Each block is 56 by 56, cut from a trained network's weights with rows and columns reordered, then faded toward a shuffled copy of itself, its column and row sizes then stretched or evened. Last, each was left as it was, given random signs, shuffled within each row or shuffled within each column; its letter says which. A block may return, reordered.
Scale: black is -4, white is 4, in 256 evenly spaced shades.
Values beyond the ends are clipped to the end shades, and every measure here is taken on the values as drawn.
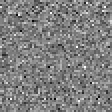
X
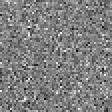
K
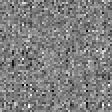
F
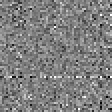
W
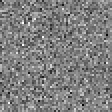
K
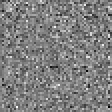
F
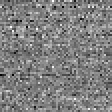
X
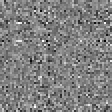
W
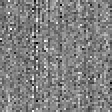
K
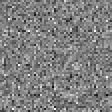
F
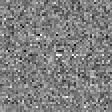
X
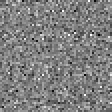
X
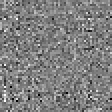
W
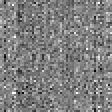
F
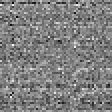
F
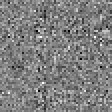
W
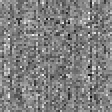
F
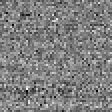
X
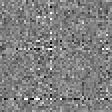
W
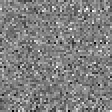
X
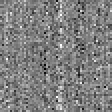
K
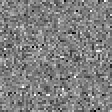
X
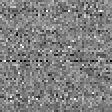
X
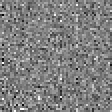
W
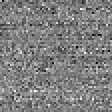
X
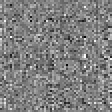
F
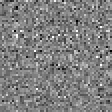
F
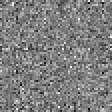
W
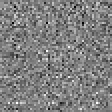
F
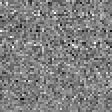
X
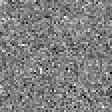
X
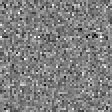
X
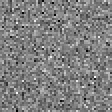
K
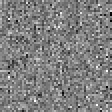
K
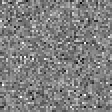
X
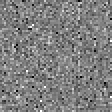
K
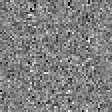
K
